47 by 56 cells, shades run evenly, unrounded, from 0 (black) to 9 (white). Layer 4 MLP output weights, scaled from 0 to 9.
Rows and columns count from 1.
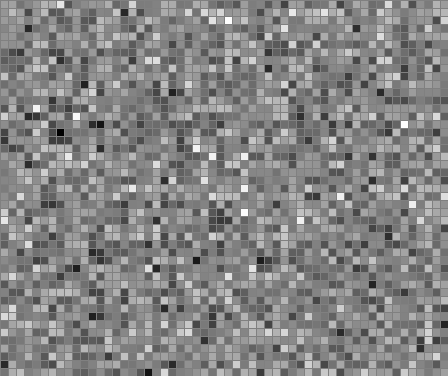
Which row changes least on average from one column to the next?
13
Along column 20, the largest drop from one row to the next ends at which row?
34
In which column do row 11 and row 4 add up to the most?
36
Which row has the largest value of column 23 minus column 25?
33
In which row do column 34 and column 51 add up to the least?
9
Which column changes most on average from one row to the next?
7
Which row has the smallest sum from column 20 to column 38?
16
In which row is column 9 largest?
20
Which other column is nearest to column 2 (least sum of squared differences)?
35
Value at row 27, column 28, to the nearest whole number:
2
